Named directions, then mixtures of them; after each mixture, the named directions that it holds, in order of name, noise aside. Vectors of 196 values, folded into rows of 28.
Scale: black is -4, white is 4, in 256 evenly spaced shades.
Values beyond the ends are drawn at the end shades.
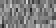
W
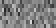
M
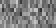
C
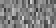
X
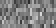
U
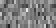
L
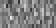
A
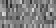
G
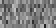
M, U.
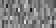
A, M, W.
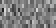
C, M, X.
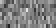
L.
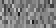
M.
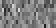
M, X.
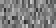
X.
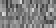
G.
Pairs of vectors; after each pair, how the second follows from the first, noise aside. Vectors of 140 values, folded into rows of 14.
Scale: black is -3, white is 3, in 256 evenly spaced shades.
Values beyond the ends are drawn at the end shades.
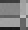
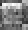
wrapped around, negated.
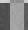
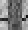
wrapped around, negated.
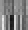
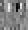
wrapped around, partly zeroed.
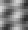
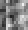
wrapped around.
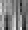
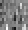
negated, partly zeroed.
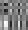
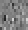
wrapped around, partly zeroed.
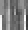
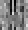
wrapped around, negated.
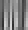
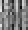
wrapped around.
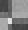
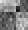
reversed, negated.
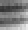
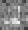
wrapped around, partly zeroed.
